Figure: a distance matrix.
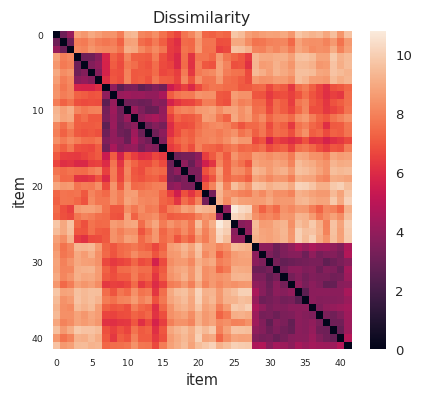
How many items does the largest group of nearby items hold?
14
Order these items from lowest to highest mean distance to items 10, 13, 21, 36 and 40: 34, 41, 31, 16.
31, 34, 41, 16
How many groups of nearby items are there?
8
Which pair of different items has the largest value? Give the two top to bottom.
23, 25
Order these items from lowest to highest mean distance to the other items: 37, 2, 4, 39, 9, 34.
9, 37, 39, 34, 4, 2
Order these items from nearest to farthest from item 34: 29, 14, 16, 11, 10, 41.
29, 41, 14, 10, 11, 16
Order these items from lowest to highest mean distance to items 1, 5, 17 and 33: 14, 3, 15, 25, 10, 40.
3, 15, 14, 40, 10, 25
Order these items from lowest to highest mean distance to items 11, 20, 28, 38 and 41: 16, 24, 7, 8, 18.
7, 8, 16, 18, 24
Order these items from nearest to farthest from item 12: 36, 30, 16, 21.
16, 30, 36, 21
